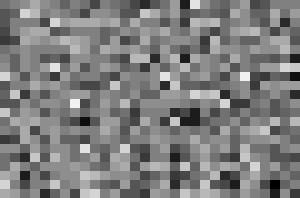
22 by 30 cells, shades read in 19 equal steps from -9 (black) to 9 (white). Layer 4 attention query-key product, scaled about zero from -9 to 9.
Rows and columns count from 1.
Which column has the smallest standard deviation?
7
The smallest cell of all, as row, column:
21, 28
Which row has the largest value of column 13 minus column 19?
17
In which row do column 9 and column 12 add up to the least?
14
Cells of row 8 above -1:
20
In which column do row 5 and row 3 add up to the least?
1
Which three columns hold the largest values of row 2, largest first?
3, 15, 4
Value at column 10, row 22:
6
